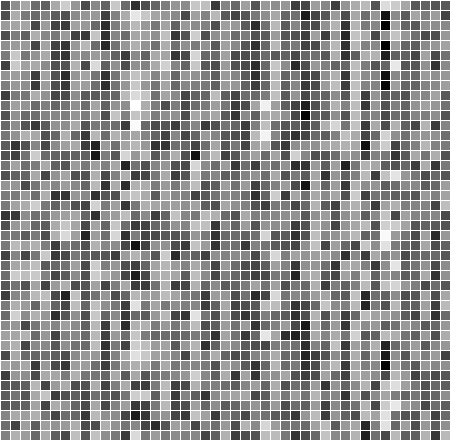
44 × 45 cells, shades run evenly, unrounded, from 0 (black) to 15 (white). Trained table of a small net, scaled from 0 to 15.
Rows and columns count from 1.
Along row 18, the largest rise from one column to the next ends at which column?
39
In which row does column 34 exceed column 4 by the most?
13
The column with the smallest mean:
31
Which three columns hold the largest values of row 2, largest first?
14, 15, 22
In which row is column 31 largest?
28
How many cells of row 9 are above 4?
38
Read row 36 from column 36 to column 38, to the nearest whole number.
10 6 9
